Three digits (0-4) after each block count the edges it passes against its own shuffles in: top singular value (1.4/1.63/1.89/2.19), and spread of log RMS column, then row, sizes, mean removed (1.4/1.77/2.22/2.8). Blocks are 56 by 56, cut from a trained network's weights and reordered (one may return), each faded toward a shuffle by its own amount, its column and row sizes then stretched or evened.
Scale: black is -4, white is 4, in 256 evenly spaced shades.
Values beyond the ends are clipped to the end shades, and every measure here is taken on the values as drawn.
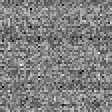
1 2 0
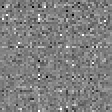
0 2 3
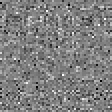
3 0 1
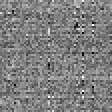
2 3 0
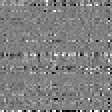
4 1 4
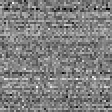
3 0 2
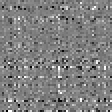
4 2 4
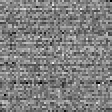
3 1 1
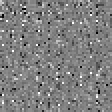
1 3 1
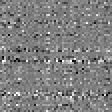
3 2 4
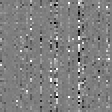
2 4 0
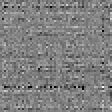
2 3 3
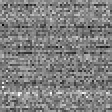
3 0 3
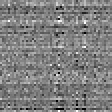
4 3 2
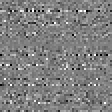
2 0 4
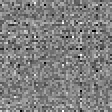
0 3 3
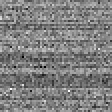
4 2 0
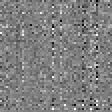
1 3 3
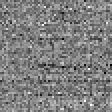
1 2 2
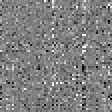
3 3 2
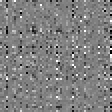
4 4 2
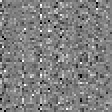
4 3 0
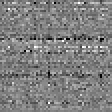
2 1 4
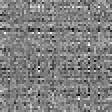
3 4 2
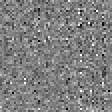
0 3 2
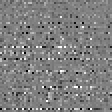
3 1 4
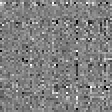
1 3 3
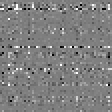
3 2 4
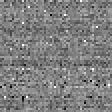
1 2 2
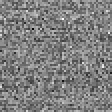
0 1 1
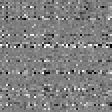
4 1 4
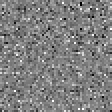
0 1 1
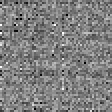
1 3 2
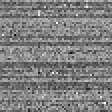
4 0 0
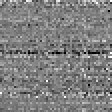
2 1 4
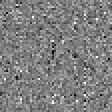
1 2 1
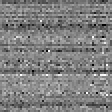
4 2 3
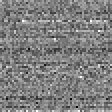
2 0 3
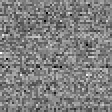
1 1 1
